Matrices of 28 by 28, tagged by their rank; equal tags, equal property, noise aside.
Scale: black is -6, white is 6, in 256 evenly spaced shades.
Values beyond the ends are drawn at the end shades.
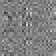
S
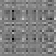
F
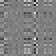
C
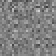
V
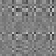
C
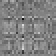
F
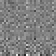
V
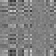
C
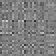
F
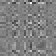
F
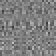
V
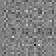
S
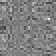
S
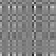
C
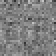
S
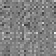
S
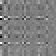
C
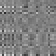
C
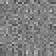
S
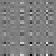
C
